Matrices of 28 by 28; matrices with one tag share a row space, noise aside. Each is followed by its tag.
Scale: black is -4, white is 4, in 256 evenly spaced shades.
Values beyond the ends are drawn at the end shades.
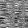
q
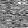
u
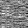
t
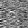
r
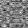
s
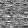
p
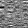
p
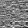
u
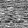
p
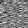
r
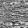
u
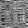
t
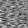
r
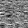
p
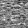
u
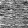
p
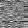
p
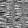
q
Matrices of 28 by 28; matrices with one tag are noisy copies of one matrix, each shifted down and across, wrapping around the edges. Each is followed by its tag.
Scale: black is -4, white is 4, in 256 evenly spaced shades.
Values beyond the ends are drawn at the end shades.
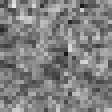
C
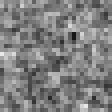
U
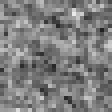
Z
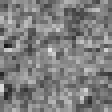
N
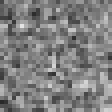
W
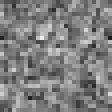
C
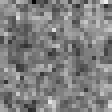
Z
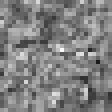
N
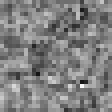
N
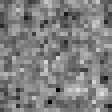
W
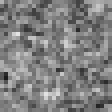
U
